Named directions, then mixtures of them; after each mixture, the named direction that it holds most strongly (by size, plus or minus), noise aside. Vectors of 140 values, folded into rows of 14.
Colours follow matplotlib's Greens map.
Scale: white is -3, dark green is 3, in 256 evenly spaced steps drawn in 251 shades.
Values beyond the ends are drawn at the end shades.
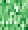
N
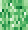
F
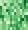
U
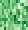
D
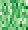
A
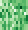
F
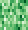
D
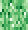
F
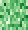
U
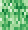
F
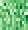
U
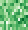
U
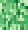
D
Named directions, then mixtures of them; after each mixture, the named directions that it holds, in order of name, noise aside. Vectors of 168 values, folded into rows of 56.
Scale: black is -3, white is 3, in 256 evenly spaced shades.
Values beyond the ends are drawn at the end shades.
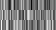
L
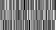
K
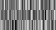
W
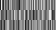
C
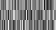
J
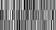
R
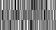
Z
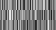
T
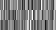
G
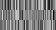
K, L, Z.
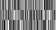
C, J, L.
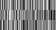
T.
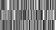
J, K.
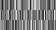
W, Z.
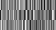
C, G, J.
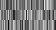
J.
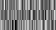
W.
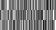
J, K.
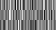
T, Z.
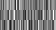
J, K, Z.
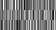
G, R, Z.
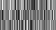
R, Z.
